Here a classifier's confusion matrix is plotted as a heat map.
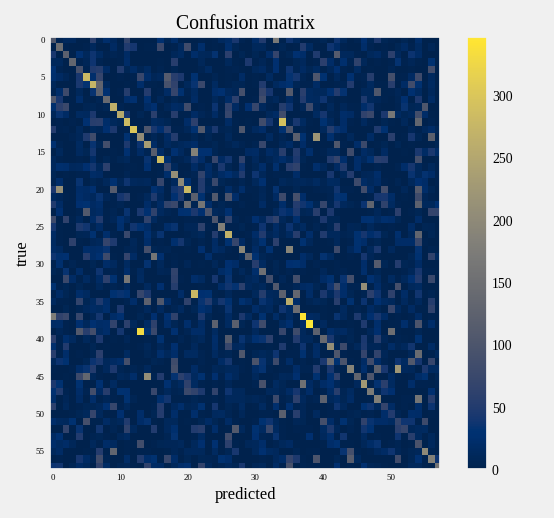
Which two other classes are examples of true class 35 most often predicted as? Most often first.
14, 16
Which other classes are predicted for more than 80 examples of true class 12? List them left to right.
14, 22, 28, 35
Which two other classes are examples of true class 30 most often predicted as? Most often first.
48, 51
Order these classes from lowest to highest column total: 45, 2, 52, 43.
52, 45, 43, 2
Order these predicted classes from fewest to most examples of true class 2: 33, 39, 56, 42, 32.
56, 32, 39, 33, 42
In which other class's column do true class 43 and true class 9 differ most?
41
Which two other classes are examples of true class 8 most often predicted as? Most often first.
0, 31
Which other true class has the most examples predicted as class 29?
3
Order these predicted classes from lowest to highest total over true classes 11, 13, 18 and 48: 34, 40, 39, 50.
50, 40, 39, 34
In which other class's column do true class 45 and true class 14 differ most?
5
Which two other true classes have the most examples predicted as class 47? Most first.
22, 45
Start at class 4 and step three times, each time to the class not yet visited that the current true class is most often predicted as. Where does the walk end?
51
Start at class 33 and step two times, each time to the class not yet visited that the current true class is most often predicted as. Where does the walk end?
37
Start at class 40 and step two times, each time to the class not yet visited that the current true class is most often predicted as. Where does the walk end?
54
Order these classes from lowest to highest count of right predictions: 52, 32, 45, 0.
52, 32, 0, 45
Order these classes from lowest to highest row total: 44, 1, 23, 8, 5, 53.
53, 1, 8, 23, 44, 5
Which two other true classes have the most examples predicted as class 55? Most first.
9, 51
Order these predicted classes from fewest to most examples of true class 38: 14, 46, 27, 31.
14, 46, 31, 27
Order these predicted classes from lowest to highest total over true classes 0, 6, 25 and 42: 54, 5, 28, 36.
36, 5, 28, 54
